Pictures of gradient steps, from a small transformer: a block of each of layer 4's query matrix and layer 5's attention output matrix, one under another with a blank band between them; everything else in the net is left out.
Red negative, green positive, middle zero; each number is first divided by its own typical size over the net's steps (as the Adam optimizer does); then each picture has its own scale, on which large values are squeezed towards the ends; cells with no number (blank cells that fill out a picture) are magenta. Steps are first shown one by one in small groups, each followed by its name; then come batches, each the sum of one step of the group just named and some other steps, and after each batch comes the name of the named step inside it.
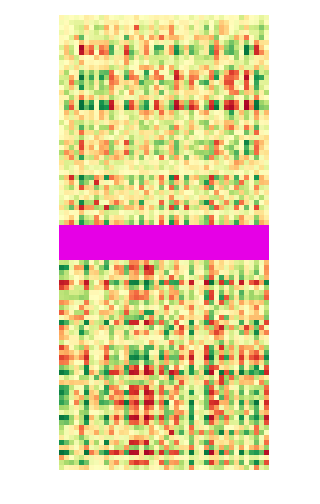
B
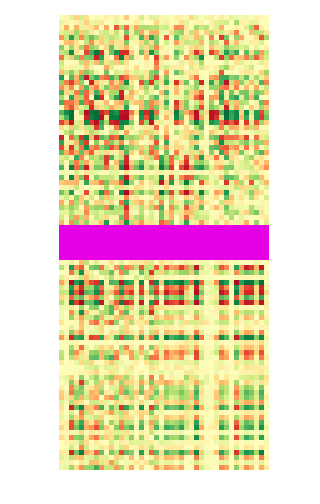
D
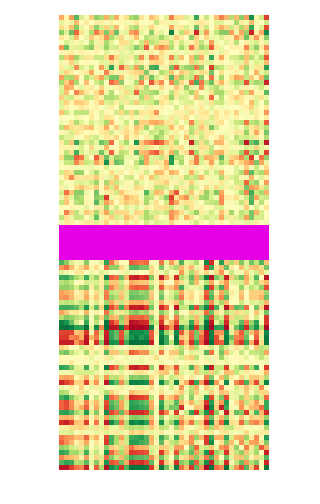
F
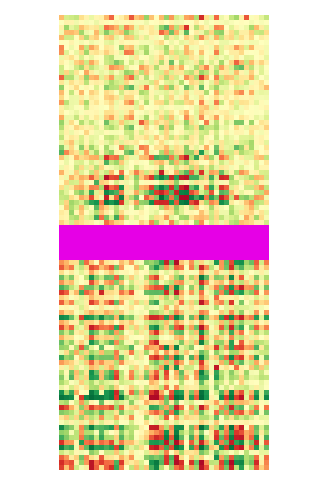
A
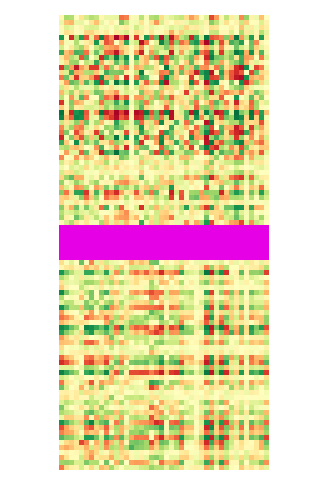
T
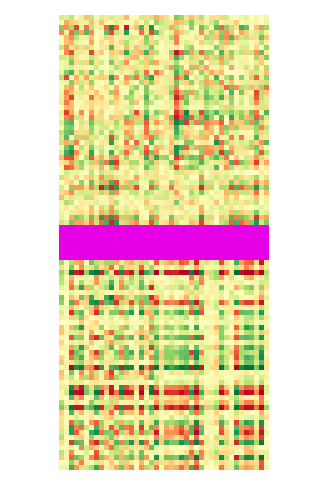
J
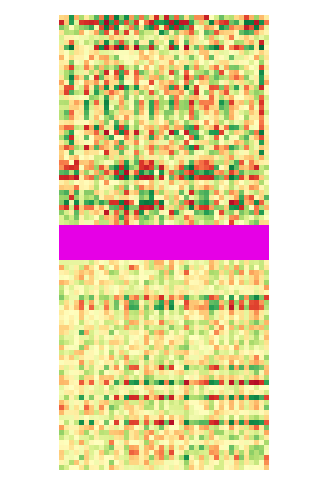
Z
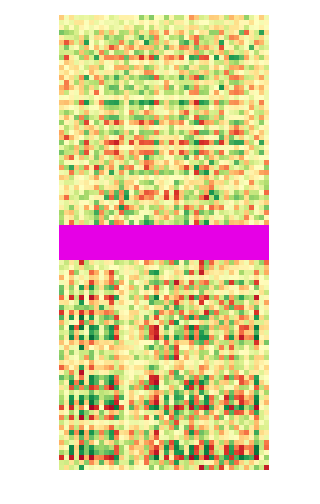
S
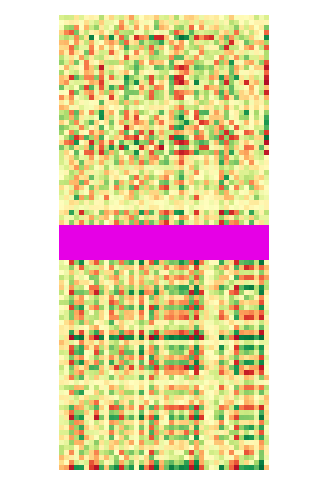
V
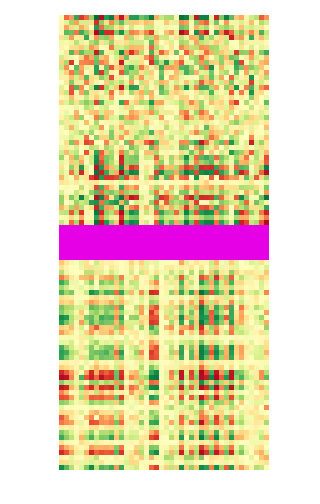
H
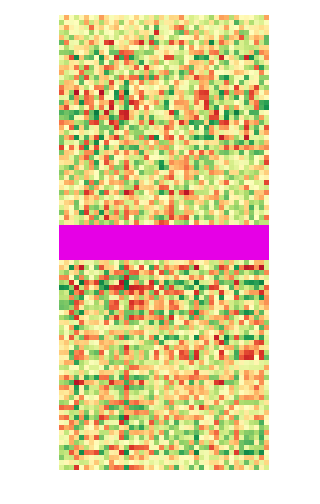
D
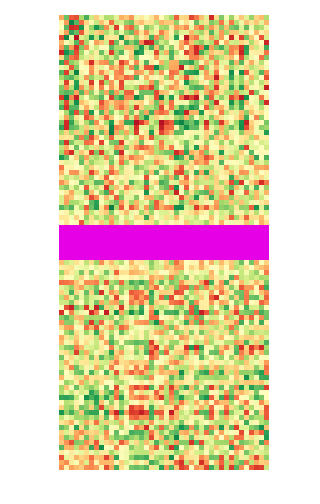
A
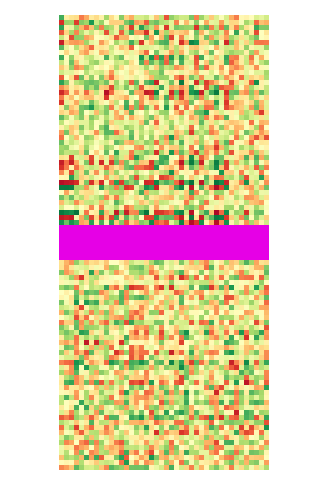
T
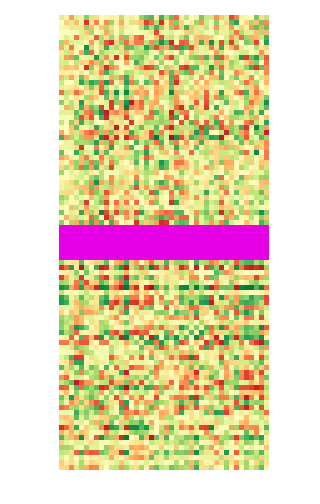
V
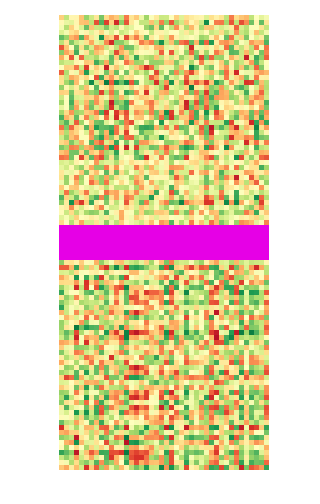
T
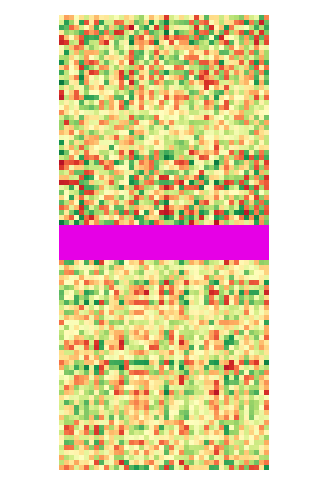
B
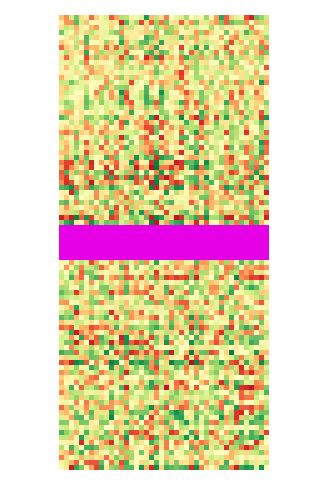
V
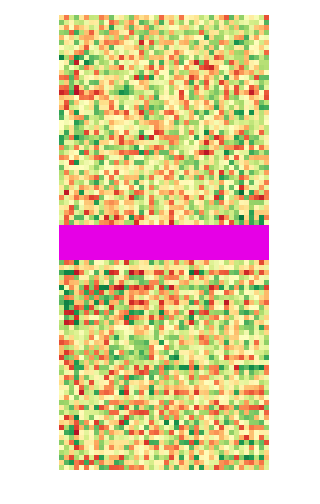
J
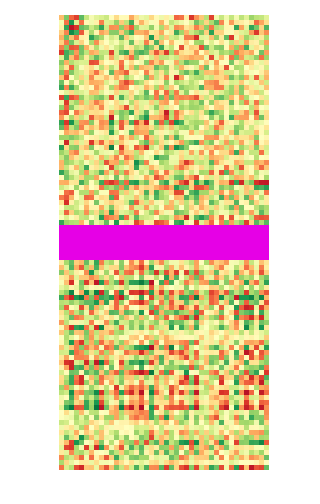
J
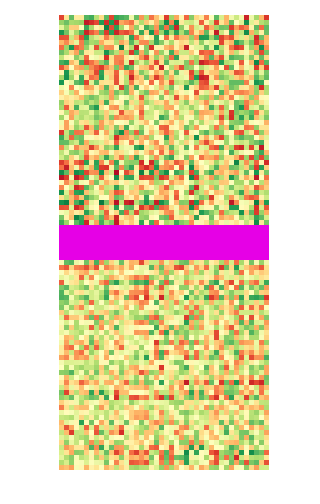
Z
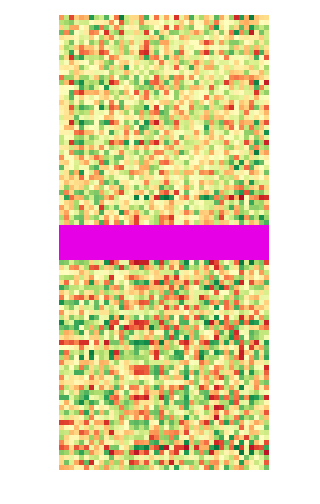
F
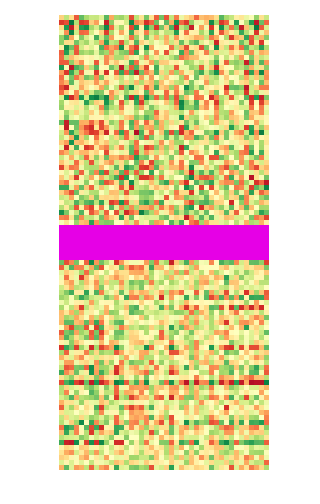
Z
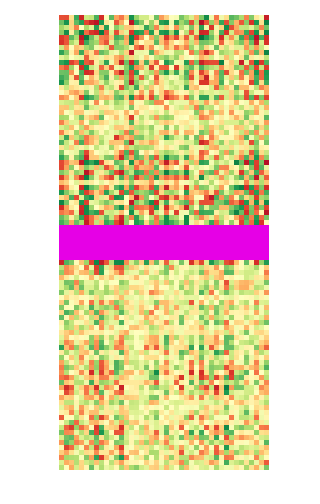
H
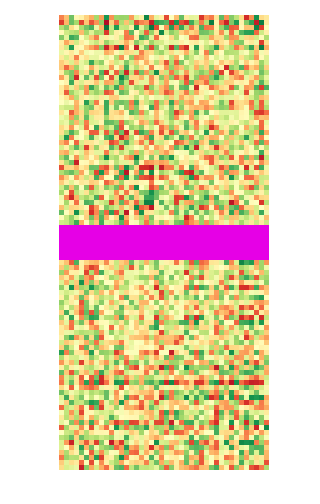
Z
